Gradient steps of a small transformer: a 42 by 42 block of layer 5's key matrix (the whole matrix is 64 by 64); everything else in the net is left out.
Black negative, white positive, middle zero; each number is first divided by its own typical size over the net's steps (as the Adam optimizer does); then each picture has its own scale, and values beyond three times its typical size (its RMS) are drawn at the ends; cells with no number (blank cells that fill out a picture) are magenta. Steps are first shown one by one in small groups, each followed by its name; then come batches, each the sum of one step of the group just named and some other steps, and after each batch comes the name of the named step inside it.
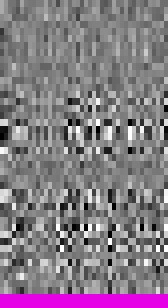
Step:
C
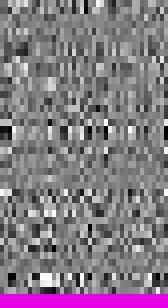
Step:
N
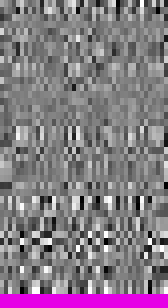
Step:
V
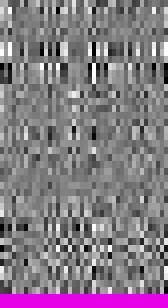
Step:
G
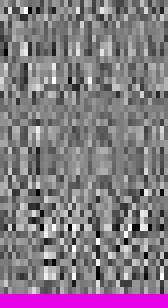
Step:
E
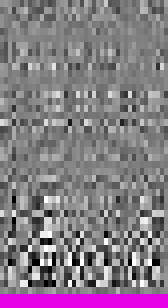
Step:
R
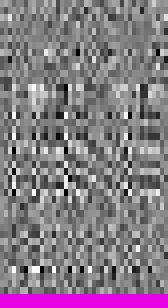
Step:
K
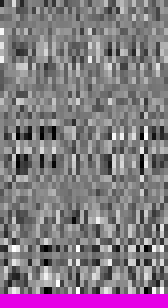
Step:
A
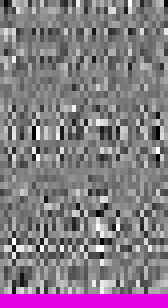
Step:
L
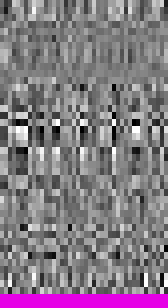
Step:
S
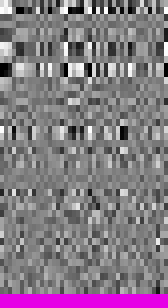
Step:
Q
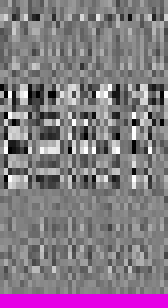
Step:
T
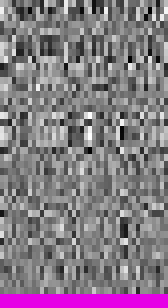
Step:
Q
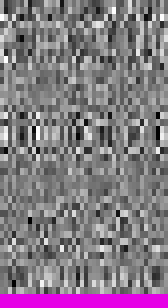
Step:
L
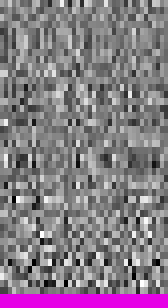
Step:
R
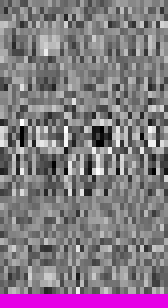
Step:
A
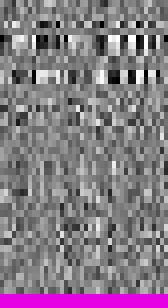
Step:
C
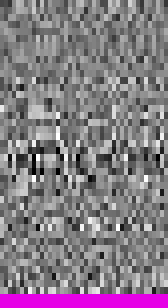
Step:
L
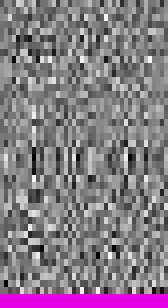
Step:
E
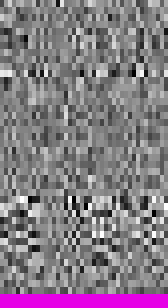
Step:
K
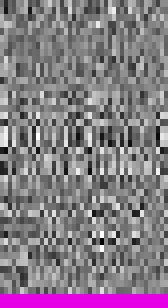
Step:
L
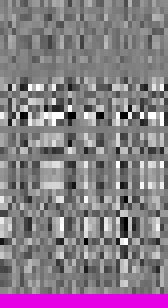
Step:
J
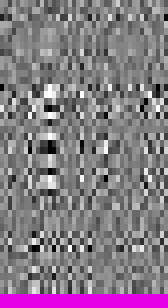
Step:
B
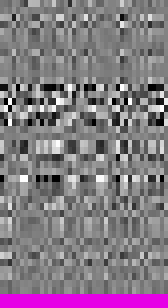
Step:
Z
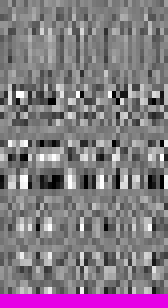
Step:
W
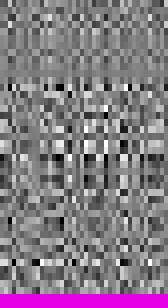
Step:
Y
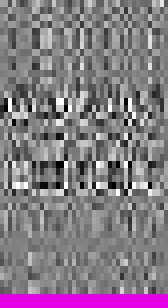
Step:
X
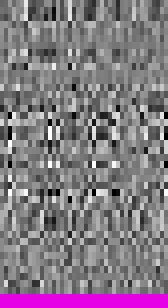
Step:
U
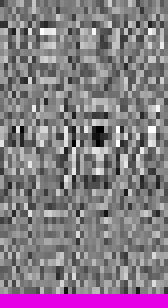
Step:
Y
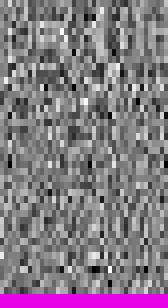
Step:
U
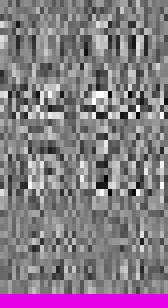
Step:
B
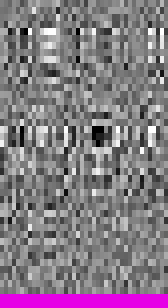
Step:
Y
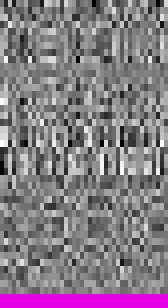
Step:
Y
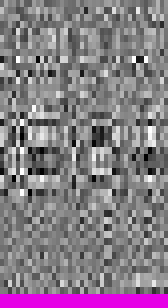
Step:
B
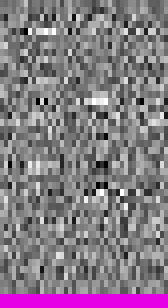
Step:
U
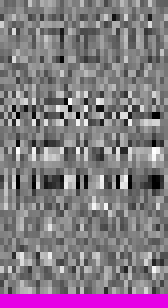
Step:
W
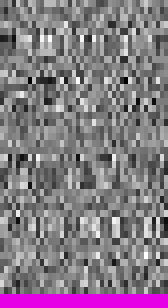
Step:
W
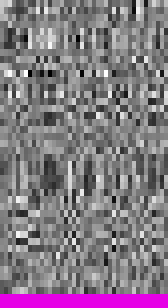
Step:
W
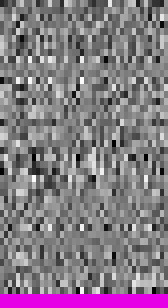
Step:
W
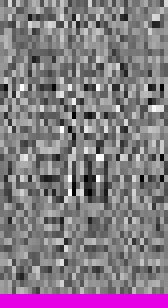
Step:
Y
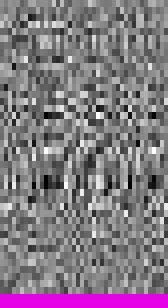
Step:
X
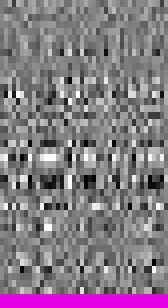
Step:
W
